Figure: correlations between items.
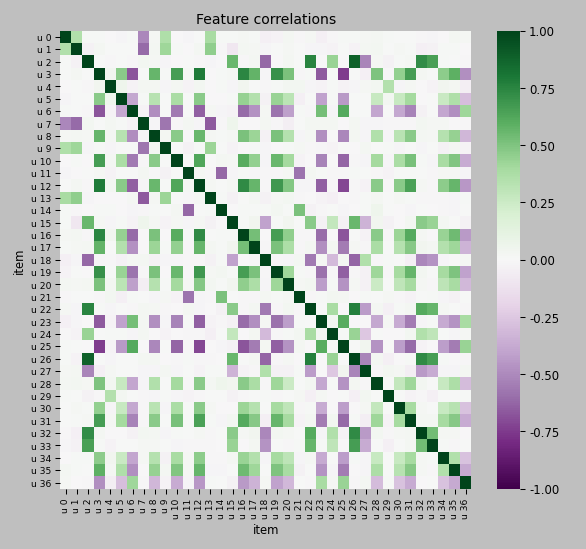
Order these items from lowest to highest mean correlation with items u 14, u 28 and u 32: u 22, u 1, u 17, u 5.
u 1, u 5, u 17, u 22
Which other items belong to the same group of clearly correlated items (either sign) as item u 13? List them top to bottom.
u 0, u 1, u 7, u 9
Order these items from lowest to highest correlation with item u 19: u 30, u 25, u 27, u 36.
u 25, u 36, u 27, u 30
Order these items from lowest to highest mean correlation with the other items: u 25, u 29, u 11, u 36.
u 25, u 36, u 11, u 29
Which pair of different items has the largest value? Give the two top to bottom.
u 2, u 26
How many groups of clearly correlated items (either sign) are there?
5
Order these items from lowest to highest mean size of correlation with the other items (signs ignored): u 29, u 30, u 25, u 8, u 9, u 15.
u 29, u 9, u 15, u 30, u 8, u 25
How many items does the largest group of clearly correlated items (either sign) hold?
18
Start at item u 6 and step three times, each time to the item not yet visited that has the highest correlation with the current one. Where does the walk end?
u 36
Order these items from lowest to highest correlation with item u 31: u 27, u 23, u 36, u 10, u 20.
u 23, u 36, u 27, u 20, u 10
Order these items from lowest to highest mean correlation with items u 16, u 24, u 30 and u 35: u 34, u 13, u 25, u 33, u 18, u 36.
u 25, u 36, u 18, u 13, u 33, u 34
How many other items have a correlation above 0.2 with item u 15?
6
